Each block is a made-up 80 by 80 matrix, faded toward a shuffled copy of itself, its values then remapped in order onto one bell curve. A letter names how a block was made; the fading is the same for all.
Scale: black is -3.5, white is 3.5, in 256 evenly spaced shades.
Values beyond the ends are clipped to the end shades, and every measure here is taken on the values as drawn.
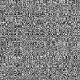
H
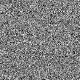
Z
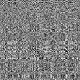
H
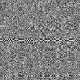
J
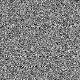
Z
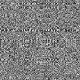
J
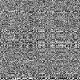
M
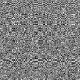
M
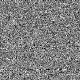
Z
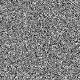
Z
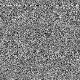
Z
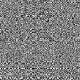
J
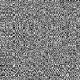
J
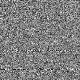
Z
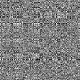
M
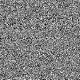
Z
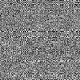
J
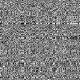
H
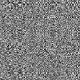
H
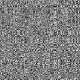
H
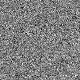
Z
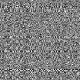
J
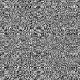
M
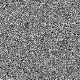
Z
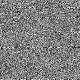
Z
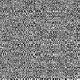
J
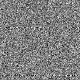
Z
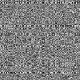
M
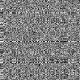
M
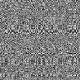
M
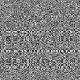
M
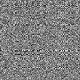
J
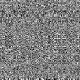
H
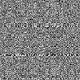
J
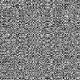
M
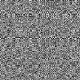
M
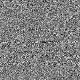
Z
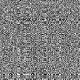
H
